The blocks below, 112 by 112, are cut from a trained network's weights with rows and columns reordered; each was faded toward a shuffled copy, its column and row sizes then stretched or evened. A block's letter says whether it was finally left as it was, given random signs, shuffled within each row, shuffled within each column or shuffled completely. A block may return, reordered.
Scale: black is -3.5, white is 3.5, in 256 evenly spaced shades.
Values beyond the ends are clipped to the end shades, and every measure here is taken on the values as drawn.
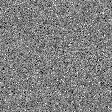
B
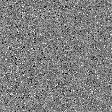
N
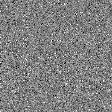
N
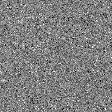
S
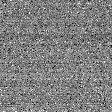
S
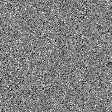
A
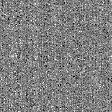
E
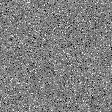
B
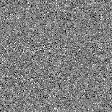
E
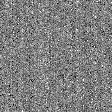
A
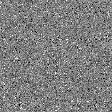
N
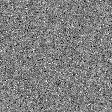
B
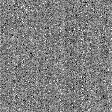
A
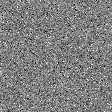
B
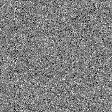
A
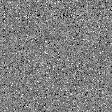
N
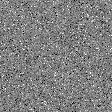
B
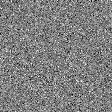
S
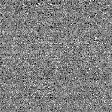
E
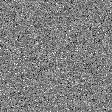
B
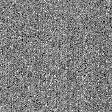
A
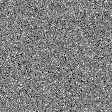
B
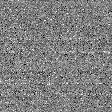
S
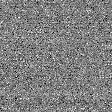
S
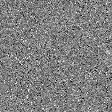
A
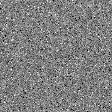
A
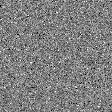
S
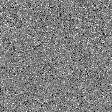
S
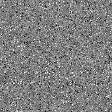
N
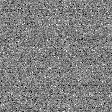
S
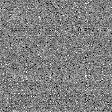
E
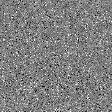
N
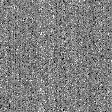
A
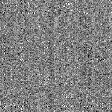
E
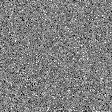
S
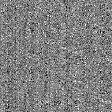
E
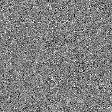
N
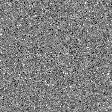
S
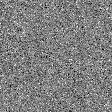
B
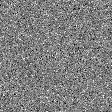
B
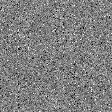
A
